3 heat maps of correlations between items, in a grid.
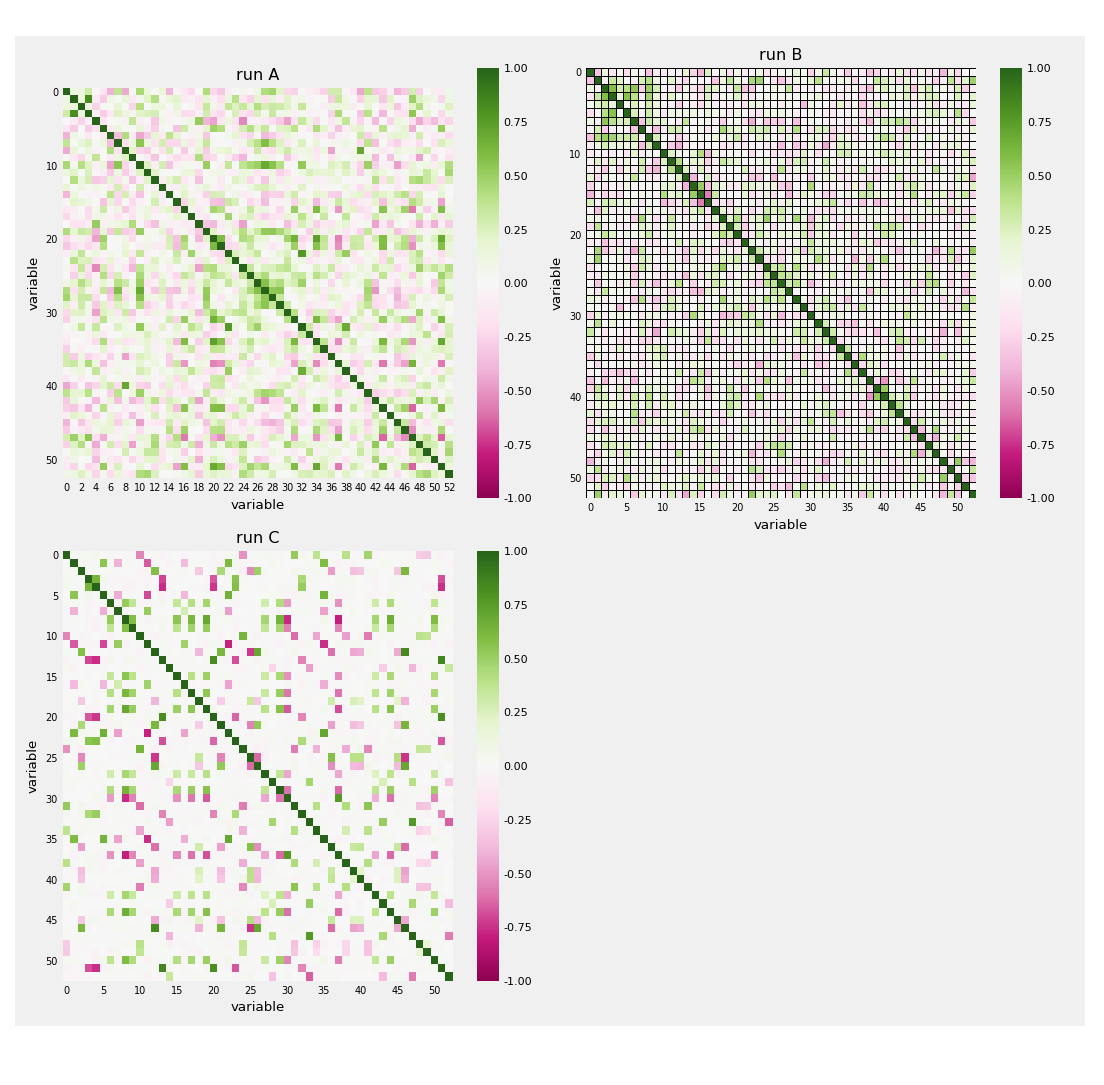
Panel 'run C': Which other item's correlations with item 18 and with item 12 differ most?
46
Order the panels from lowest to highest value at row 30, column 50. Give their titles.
run C, run B, run A
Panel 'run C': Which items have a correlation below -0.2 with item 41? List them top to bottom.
10, 24, 48, 49
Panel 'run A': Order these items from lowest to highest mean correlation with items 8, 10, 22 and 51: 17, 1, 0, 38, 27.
0, 1, 17, 38, 27
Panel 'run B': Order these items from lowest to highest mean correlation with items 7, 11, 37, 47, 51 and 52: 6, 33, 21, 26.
6, 33, 21, 26
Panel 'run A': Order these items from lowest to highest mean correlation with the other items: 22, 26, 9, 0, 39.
9, 0, 39, 22, 26
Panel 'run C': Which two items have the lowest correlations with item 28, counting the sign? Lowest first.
52, 14
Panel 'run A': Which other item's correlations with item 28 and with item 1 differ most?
27
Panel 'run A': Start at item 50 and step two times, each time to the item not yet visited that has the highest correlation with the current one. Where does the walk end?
48
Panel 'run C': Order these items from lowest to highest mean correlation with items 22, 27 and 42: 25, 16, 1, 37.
37, 16, 25, 1
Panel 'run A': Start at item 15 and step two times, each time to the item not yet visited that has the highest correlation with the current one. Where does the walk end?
37
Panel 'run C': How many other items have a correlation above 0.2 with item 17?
10
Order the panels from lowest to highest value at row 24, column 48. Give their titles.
run B, run C, run A
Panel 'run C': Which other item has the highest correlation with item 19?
8
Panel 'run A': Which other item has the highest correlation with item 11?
52
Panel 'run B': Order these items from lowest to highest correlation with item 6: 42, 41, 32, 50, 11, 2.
32, 11, 50, 41, 42, 2
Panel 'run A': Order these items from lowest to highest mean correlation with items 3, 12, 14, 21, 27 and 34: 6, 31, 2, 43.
6, 2, 43, 31
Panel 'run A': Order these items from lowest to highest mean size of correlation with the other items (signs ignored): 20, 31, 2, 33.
33, 2, 31, 20
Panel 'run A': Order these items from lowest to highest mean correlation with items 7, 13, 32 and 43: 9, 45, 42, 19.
42, 45, 9, 19
